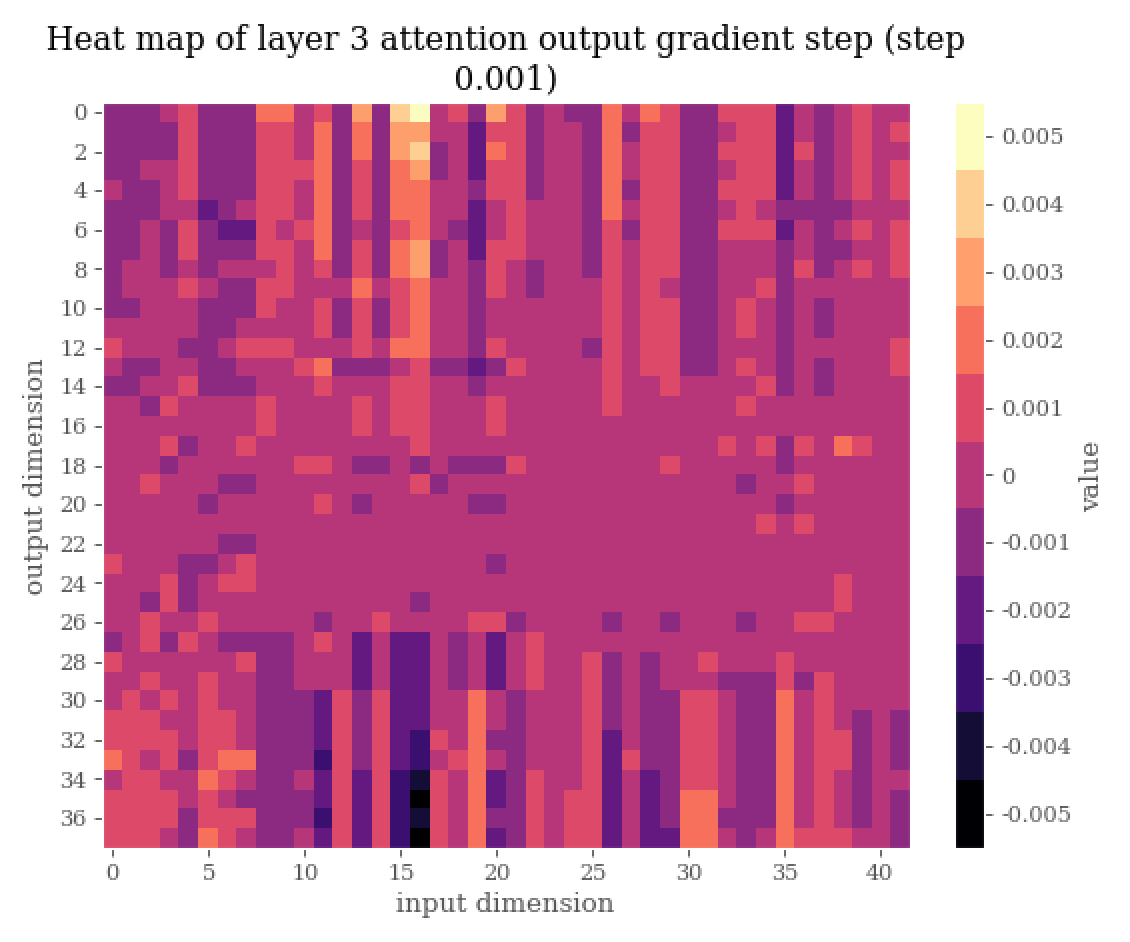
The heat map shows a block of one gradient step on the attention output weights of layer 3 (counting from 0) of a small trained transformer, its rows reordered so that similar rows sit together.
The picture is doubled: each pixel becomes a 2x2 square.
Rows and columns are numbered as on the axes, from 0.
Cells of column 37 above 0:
10
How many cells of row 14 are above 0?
7
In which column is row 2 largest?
16
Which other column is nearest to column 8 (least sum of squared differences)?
9
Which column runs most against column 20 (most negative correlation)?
22
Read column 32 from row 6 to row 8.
0.001 0 0
